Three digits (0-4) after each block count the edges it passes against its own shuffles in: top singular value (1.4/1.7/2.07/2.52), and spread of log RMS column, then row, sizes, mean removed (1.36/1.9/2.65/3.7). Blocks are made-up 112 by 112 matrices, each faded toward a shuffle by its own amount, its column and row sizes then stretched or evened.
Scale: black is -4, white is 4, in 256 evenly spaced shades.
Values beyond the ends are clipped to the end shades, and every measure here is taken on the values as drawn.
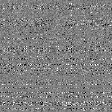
1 2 4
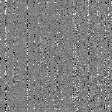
2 4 1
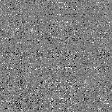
0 2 3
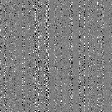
4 4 1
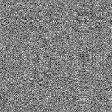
3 1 2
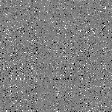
2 2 2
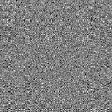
4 2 2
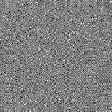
4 0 0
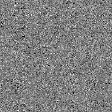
0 2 2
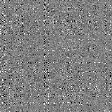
2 3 3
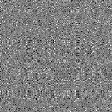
4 1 2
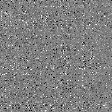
0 2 3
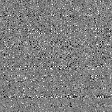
3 1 3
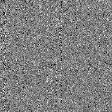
1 3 1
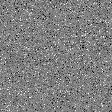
1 0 0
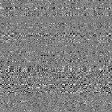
4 1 4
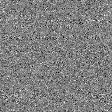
1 0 2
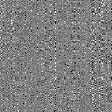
4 3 1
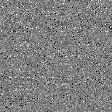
2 0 2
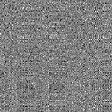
4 2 1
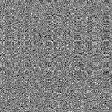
4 1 1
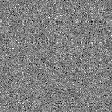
3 0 1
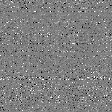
2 0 3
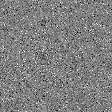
1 0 0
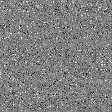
0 0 2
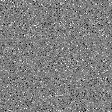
0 0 2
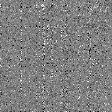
1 3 2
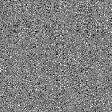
2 1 1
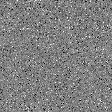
1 0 1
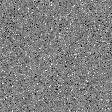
1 0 0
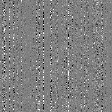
2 4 0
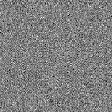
4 1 0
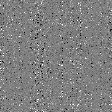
1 3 1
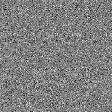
2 0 2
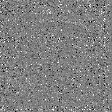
0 2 2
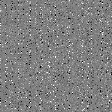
1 3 0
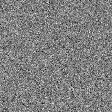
1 0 0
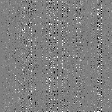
3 4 1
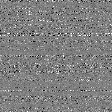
0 0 4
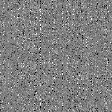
2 3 0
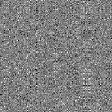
4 2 0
